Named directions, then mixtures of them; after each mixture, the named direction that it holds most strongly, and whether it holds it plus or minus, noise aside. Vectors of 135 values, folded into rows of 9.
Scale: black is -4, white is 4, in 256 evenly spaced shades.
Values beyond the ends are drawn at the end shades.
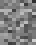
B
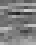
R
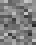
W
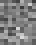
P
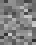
W, minus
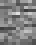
R, minus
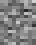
B, minus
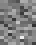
W, plus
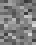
W, minus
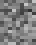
B, minus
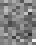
W, plus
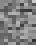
B, minus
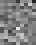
P, plus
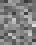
W, minus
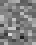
P, minus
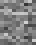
B, plus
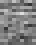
R, minus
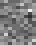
W, plus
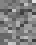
B, minus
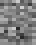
P, minus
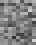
P, minus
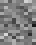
W, plus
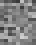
P, plus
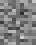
B, minus
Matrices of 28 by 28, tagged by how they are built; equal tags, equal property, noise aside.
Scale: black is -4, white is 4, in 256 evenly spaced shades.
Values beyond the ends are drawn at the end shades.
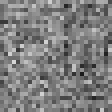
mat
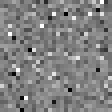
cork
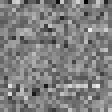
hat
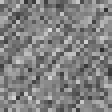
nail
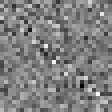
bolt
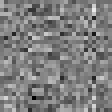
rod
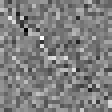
bolt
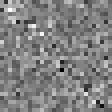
bolt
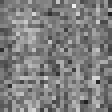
mat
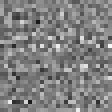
hat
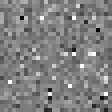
cork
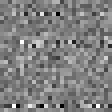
hat
